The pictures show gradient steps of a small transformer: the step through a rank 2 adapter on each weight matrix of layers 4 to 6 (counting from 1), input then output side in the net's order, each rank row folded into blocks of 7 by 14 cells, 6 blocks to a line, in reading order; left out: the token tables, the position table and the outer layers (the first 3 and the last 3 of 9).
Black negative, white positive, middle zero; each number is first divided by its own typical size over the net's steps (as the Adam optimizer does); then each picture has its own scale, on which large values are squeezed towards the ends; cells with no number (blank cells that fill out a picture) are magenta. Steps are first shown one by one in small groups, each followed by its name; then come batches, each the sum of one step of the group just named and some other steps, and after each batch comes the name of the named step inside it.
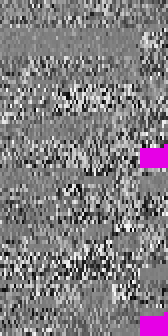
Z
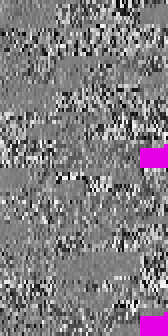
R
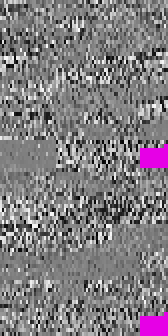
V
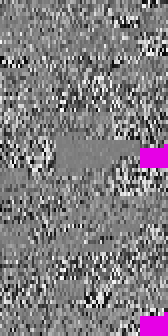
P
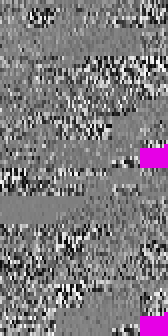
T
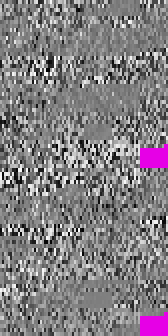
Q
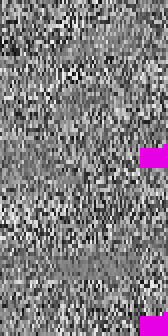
V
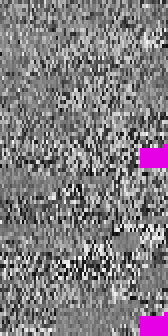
Z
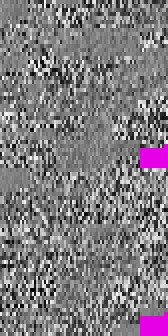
R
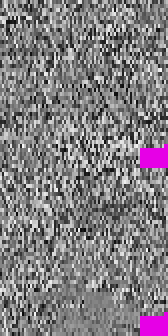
Q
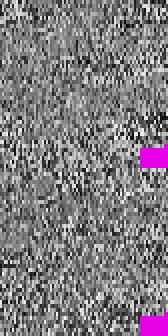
T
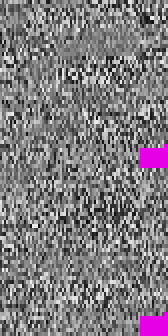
V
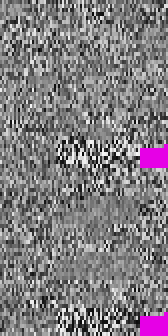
Z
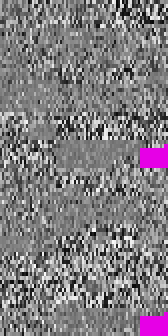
R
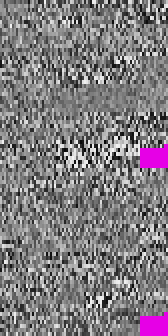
Q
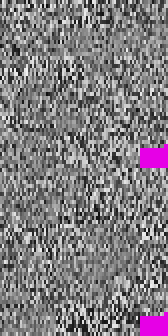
Q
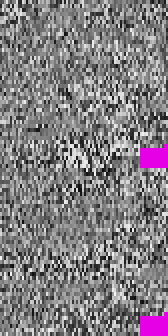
Z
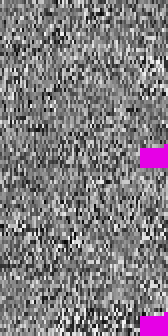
T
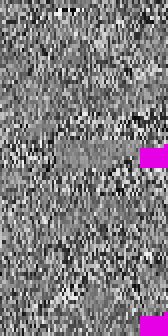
R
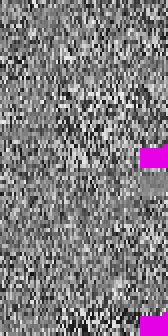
Z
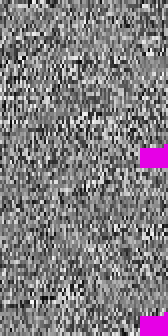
P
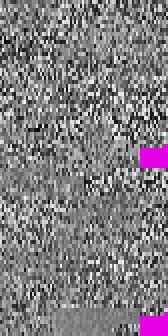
R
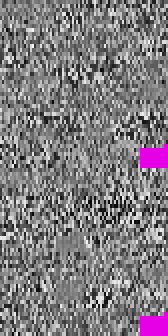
P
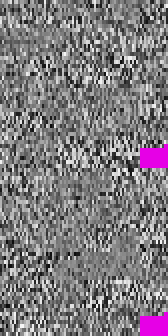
V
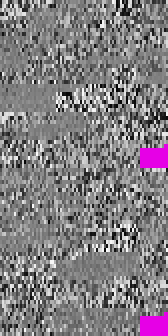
R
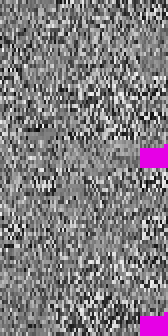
R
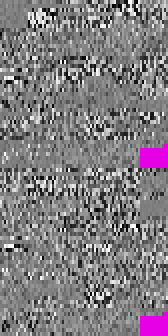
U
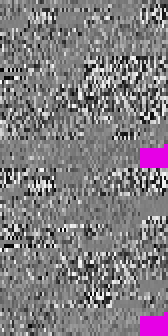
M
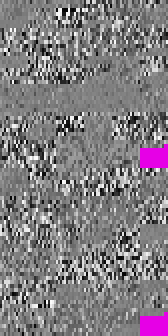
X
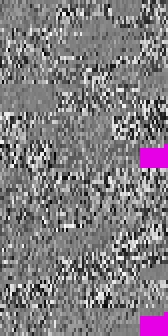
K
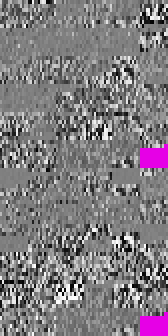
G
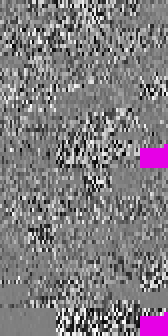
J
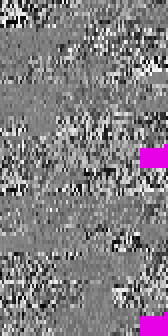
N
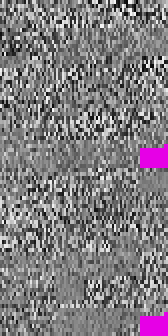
U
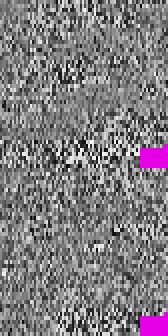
J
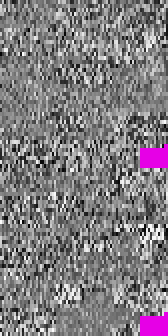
X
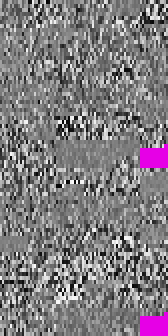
G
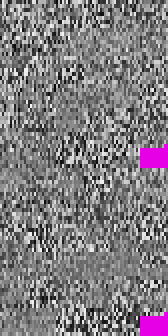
J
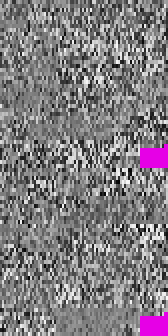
U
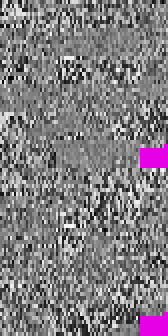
K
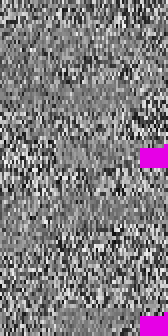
N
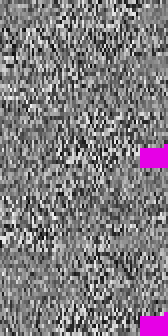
J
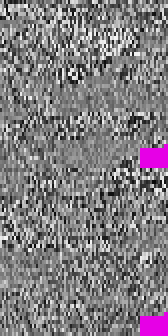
X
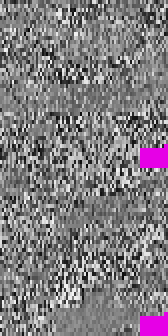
X
